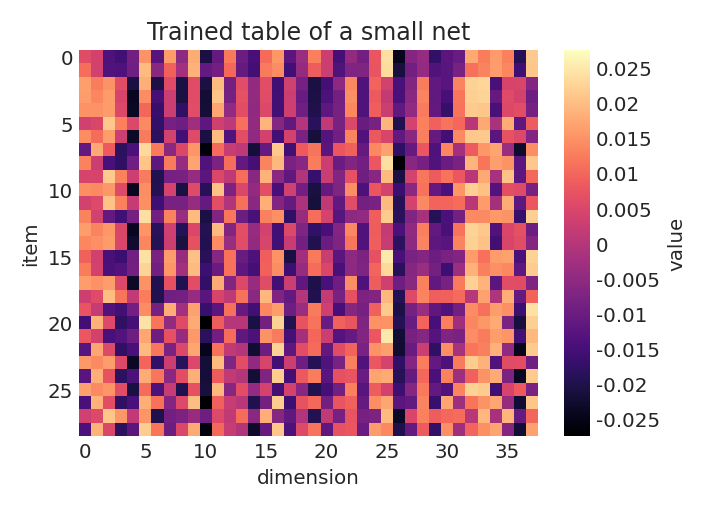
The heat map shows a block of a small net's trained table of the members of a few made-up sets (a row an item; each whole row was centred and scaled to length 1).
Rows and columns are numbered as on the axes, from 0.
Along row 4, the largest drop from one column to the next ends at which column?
34
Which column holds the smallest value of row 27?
26
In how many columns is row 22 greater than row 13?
18
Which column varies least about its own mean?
23
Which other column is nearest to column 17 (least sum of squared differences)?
36
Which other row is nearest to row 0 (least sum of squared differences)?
19
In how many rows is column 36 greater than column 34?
10
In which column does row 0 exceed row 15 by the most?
17
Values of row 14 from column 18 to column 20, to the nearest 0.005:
-0.01 -0.02 -0.01
